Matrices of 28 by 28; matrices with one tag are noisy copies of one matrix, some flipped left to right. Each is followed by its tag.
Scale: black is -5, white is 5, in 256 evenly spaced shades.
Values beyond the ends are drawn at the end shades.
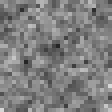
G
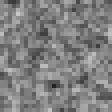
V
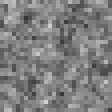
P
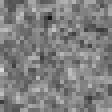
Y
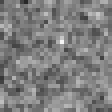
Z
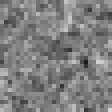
G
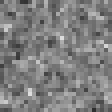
Z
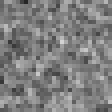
Z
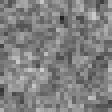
Y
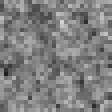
P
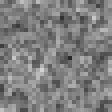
Y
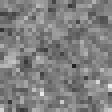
G
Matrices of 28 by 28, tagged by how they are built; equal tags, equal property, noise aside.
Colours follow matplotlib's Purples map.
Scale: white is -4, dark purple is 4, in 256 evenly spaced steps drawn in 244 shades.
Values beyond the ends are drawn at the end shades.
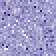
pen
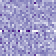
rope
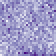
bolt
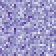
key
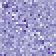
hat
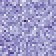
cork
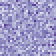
cork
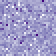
pen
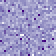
pen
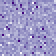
pen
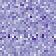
rope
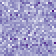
rope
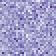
key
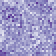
bolt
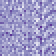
key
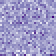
rope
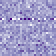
rope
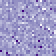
pen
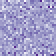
rope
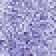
bolt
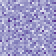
key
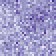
bolt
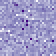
pen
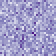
cork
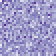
cork
